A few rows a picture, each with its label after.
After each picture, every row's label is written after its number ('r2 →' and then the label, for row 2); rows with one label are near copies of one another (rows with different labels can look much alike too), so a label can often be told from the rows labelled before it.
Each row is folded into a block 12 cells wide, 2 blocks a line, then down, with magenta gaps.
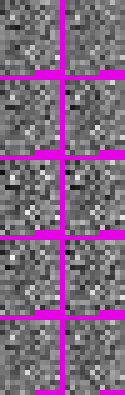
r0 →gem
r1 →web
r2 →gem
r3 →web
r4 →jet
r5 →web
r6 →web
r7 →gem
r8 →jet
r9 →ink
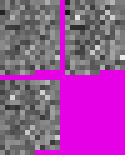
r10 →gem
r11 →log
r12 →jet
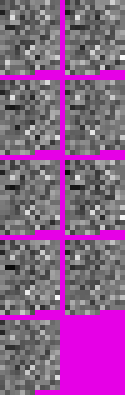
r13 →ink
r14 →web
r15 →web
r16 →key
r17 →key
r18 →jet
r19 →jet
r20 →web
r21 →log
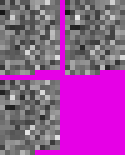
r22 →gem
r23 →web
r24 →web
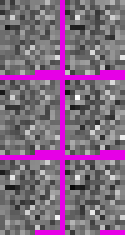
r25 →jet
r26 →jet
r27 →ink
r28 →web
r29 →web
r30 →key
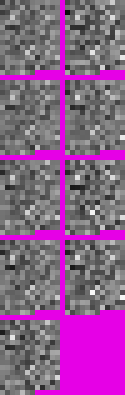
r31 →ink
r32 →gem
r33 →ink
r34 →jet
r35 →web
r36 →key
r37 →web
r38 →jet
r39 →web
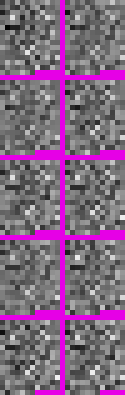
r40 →key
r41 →gem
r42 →ink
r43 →log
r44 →gem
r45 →log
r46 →gem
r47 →key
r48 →log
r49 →gem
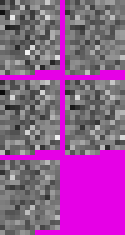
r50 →web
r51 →log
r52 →jet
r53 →web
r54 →gem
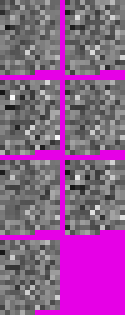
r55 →ink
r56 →key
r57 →web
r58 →log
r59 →gem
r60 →ink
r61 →log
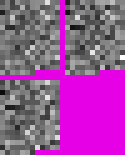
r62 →web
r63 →jet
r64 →gem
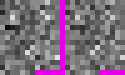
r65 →ink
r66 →log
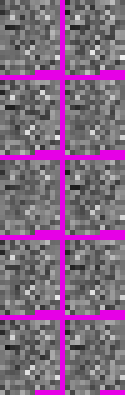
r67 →key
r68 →log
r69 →jet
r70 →gem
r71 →ink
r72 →ink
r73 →log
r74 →jet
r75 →jet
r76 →log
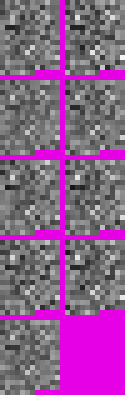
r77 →ink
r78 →jet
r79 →log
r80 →jet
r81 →web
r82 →key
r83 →key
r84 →gem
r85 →jet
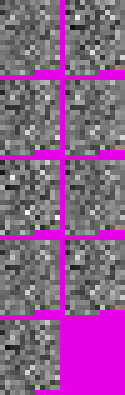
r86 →log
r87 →key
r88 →gem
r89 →ink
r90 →jet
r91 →jet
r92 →ink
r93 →ink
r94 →ink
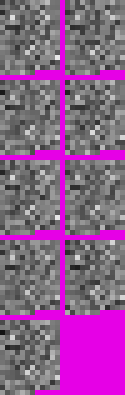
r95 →log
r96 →key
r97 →gem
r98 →log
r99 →jet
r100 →ink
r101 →key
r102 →web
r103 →gem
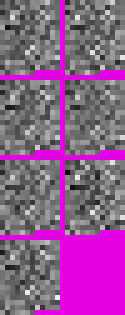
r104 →ink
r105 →log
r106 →ink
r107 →web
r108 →log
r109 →web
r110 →jet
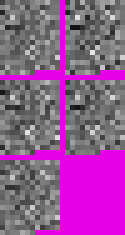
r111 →log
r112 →key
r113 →gem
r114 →key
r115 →web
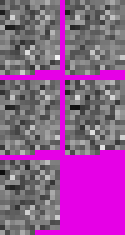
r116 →gem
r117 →ink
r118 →ink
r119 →key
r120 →gem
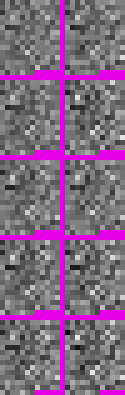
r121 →key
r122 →gem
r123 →log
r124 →web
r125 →web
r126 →key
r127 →ink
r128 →key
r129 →ink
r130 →gem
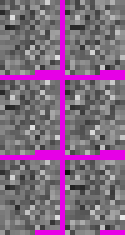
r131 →web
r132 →key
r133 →web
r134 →ink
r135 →web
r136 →gem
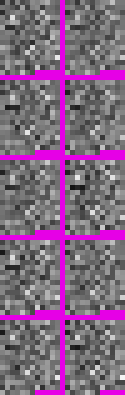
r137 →log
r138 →web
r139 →key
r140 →ink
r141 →web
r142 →key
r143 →ink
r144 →log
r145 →jet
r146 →log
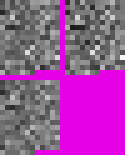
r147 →gem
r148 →log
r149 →ink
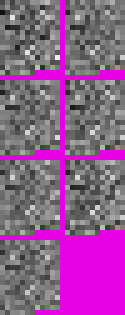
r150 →jet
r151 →key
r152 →jet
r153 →key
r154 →web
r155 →gem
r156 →ink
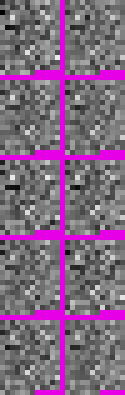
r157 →jet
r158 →key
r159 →gem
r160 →log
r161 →key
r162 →ink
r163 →log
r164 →ink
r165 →jet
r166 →ink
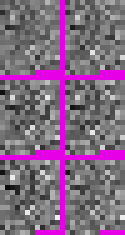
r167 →web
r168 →key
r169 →gem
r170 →key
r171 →jet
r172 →log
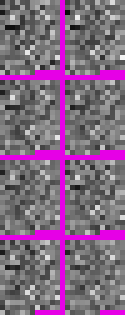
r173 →key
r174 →web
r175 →ink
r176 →ink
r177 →ink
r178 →log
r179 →gem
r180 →gem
